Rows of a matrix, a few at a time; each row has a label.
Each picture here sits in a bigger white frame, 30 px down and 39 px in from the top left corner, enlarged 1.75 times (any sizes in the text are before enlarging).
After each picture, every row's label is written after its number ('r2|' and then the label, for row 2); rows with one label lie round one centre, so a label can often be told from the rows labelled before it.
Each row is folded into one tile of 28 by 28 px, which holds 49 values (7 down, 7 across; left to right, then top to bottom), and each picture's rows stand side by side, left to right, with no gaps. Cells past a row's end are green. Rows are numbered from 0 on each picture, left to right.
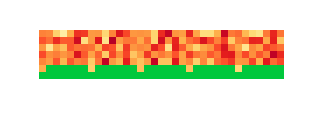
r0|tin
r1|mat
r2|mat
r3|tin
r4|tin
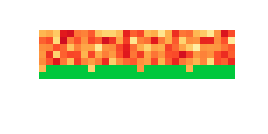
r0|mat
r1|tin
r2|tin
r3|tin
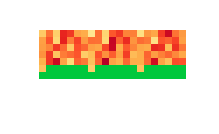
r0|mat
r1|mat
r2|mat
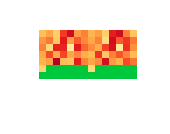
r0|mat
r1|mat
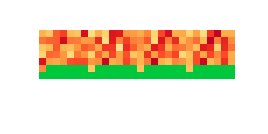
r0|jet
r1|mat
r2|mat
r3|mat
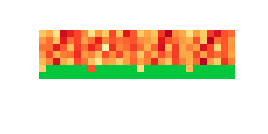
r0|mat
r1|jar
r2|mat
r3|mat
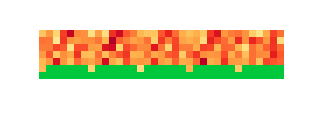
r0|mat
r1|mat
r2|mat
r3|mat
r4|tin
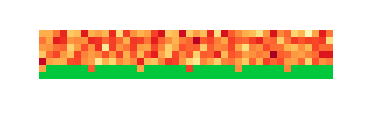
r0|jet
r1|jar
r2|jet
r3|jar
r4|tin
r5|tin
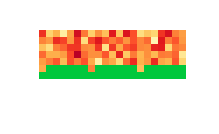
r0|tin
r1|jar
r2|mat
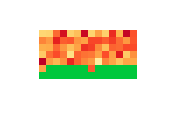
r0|jet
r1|jar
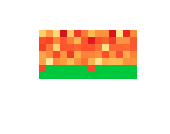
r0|jar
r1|jar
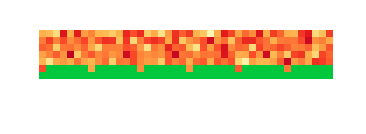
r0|jar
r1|tin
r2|tin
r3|tin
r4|jar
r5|jet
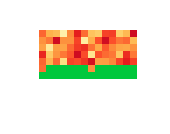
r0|tin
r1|jet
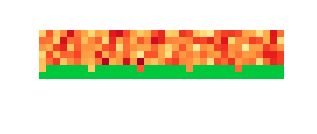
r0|mat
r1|mat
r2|jet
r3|tin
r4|tin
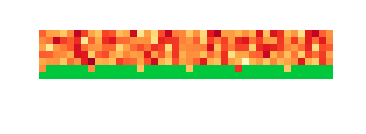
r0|tin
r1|jet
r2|mat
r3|mat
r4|jar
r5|mat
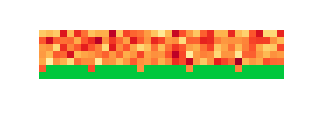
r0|jar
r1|jar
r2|tin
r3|jet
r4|jet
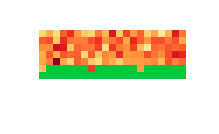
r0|mat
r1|jar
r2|tin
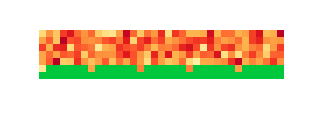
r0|mat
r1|tin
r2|jar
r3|jar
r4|jet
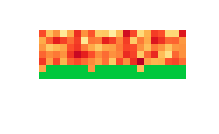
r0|tin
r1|tin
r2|jet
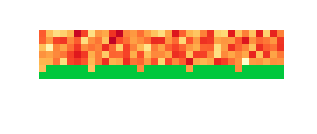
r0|tin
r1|mat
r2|tin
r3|jet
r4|jar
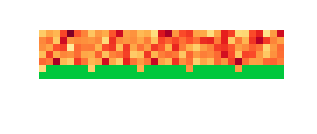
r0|mat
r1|mat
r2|mat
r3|tin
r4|jet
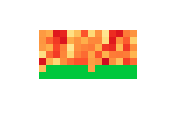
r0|jet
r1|mat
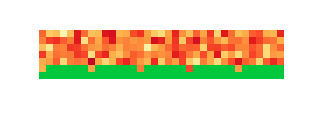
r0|tin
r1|jet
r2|tin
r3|jar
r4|jet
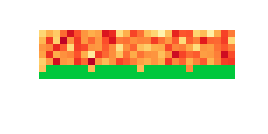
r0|mat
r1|jet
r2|tin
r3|tin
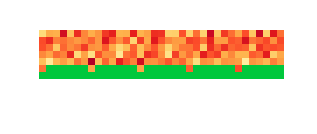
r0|jar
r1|jet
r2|jet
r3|jar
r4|jar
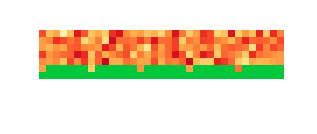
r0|tin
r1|mat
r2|tin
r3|jet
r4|jar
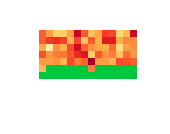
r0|tin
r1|jet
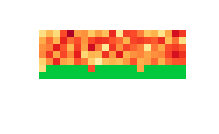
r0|mat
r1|jar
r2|tin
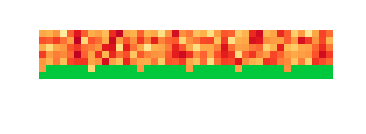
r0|tin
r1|mat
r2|tin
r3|tin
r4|jet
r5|tin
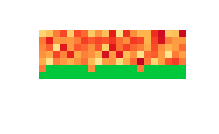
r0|jar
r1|jar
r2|jet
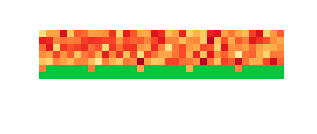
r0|jar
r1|jar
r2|jet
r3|mat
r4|jet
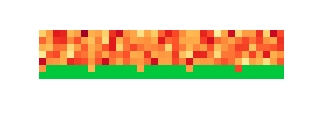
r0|jet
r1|mat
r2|mat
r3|jet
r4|jar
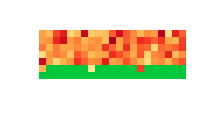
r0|jet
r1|mat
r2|jar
